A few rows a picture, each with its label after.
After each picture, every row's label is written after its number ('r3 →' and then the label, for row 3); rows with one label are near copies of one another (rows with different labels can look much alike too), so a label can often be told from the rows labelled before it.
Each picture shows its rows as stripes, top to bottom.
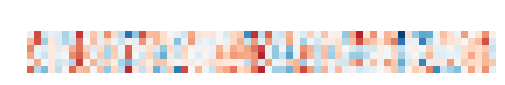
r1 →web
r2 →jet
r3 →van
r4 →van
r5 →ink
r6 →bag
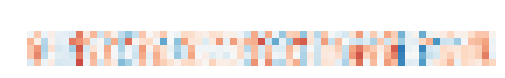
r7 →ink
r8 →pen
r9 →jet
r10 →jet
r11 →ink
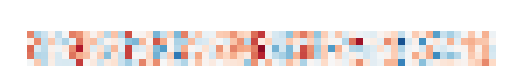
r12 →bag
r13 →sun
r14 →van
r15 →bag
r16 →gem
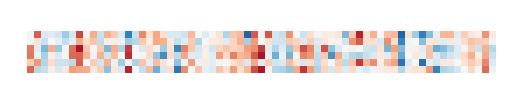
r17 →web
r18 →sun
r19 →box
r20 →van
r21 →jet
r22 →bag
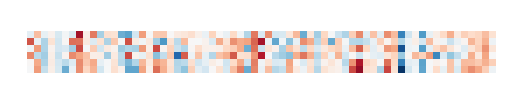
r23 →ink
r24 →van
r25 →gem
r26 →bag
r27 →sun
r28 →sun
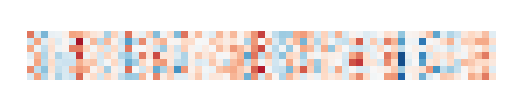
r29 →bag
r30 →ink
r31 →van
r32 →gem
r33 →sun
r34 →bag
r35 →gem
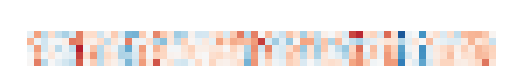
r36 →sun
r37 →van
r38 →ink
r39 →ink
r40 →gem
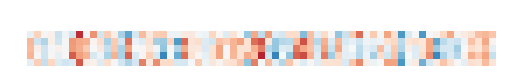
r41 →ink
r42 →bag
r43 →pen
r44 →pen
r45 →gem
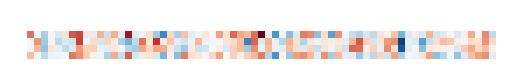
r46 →van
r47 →gem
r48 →sun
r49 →pen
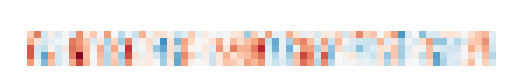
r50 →jet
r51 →pen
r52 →van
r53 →box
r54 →box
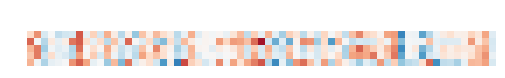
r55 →jet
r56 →van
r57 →jet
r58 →jet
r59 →pen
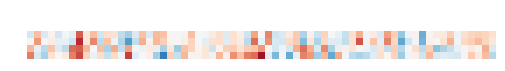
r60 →ink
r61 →ink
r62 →box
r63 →van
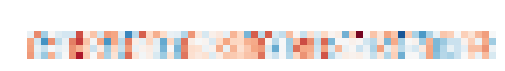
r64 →web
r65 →box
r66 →pen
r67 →box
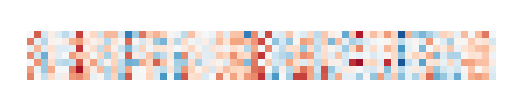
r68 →web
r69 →van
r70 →ink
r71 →bag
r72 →sun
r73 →box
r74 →pen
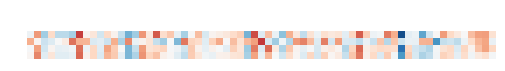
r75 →gem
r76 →pen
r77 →web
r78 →web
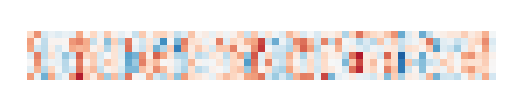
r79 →jet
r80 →pen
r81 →bag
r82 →sun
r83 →web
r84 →sun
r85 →box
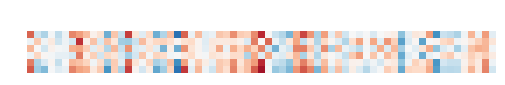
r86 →bag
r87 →ink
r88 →pen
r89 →ink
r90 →bag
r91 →bag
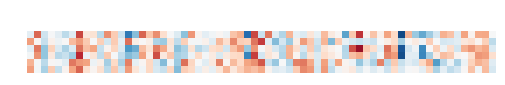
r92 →web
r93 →van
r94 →sun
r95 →gem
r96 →pen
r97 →box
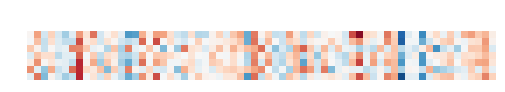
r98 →sun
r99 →gem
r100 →pen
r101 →ink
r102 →ink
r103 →box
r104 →gem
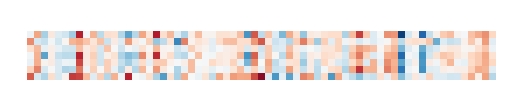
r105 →gem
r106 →bag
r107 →jet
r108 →gem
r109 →ink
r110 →jet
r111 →van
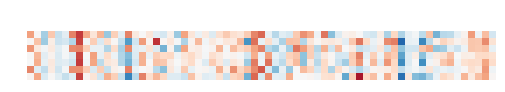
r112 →box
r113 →gem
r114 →pen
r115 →ink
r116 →ink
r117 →van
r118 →web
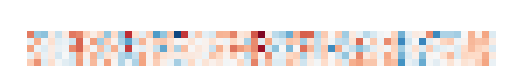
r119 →bag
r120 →ink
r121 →van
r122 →ink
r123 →jet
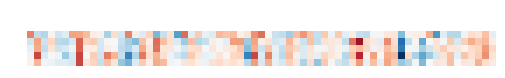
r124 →bag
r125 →sun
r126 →gem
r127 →web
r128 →ink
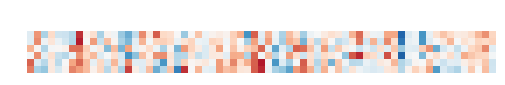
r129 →gem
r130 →ink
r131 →pen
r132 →sun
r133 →van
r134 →bag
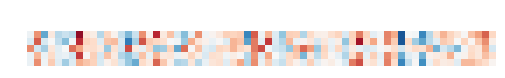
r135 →gem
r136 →web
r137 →bag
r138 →ink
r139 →sun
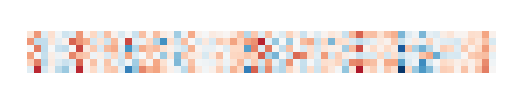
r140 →jet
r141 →van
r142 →web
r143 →pen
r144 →jet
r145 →web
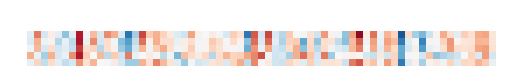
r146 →web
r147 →ink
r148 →ink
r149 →box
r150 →sun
